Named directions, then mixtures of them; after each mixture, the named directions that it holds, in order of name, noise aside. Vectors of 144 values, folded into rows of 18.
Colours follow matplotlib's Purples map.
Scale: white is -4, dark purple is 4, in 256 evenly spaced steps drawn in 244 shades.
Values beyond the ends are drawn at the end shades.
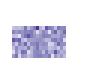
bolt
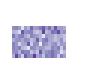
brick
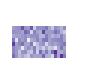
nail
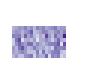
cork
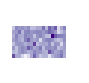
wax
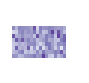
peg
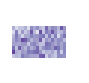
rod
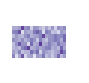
brick.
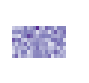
bolt.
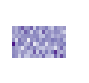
nail.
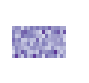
bolt, brick, rod.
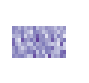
cork.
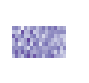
brick, nail.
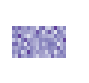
bolt.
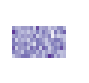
peg, wax.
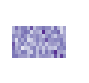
brick, nail.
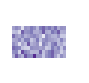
brick.
